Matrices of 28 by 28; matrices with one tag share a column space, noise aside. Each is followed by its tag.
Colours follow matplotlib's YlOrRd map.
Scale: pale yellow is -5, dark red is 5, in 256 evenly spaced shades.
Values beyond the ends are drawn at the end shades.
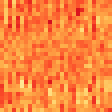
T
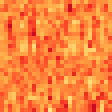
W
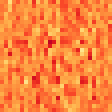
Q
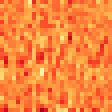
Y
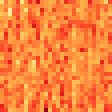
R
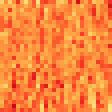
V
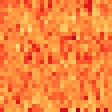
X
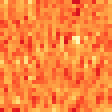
Y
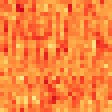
W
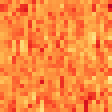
W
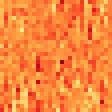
T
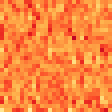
X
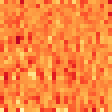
Y
